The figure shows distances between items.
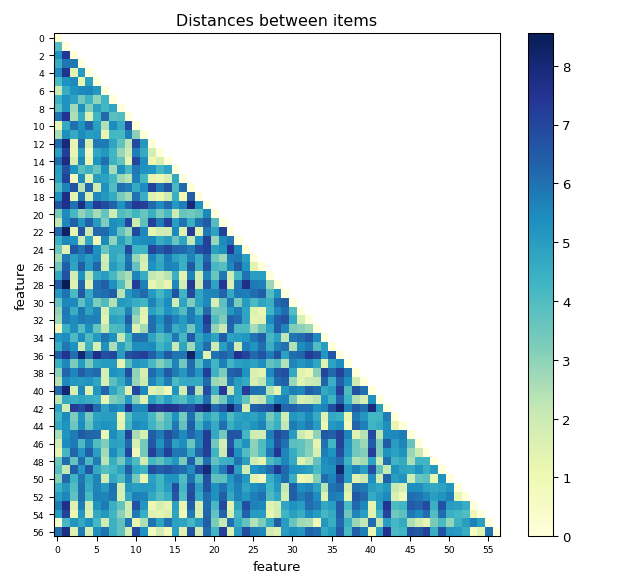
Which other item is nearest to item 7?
20
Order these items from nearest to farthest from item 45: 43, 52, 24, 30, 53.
24, 30, 43, 52, 53
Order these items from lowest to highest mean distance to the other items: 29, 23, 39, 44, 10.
39, 44, 10, 23, 29
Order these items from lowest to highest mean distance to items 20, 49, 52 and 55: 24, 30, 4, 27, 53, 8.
8, 24, 30, 27, 4, 53
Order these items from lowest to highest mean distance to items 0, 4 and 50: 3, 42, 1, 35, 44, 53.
53, 44, 35, 3, 1, 42
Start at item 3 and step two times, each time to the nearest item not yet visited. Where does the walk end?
23
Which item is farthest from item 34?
38
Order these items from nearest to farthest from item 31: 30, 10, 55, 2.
55, 10, 30, 2
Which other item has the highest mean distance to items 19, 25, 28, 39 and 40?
42
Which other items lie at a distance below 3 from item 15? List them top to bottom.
7, 20, 30, 35
